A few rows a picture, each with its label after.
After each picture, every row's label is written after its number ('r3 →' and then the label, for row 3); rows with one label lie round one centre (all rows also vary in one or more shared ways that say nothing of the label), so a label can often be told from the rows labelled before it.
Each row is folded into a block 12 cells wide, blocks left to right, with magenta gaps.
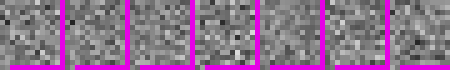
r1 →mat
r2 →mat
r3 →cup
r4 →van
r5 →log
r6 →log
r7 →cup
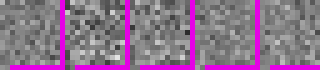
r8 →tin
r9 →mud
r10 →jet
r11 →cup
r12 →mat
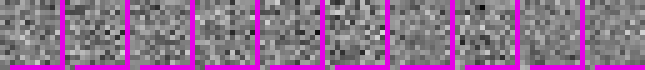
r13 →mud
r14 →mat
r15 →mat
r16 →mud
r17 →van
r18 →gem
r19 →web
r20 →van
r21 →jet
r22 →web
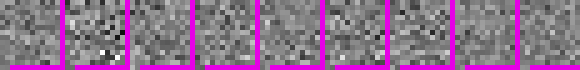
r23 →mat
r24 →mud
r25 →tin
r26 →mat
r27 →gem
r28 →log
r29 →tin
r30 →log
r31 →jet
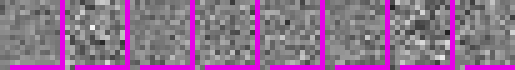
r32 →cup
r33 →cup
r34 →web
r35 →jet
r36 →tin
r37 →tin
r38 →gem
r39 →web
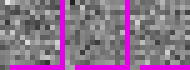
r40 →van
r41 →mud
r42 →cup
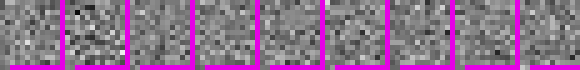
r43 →mat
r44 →web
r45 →gem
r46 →web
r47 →gem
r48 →web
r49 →tin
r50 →mat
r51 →jet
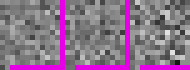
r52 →gem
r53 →jet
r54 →cup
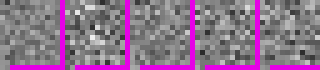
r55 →jet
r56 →mud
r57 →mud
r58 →mat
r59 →tin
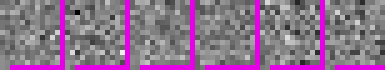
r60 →mud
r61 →web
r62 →tin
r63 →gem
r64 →jet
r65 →tin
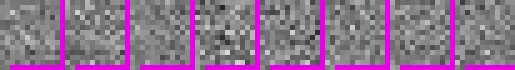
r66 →mat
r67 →jet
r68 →mud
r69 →van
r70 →van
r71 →mud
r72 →tin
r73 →tin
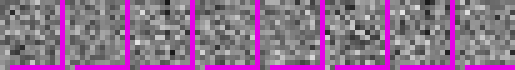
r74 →cup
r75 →mud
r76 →mat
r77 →gem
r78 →mud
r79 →tin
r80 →tin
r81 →cup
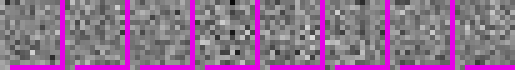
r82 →jet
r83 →cup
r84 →cup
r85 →mat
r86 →gem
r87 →tin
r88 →log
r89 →gem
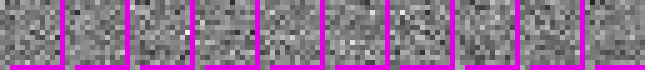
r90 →web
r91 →tin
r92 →jet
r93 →cup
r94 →mat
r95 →tin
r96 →mud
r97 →gem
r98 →mat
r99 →mat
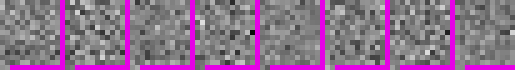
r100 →jet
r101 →van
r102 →van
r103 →gem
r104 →mat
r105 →cup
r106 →cup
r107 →mud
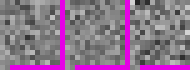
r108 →van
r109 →tin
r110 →web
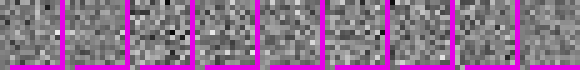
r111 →web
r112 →jet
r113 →jet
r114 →web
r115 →jet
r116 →mat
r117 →cup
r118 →gem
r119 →mat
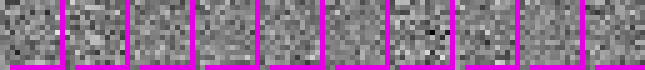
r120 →cup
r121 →mud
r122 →web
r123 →cup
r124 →mat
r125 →cup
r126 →jet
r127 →van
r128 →tin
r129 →web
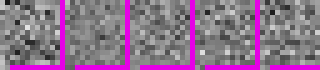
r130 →mud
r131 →web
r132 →gem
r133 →log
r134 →web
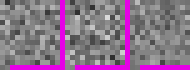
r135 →log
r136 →log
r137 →cup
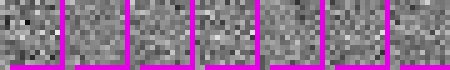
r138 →van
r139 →cup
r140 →log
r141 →mud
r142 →web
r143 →jet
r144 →mat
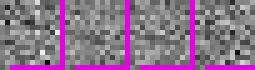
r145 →cup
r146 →log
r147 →cup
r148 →web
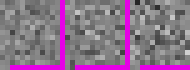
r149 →mat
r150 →log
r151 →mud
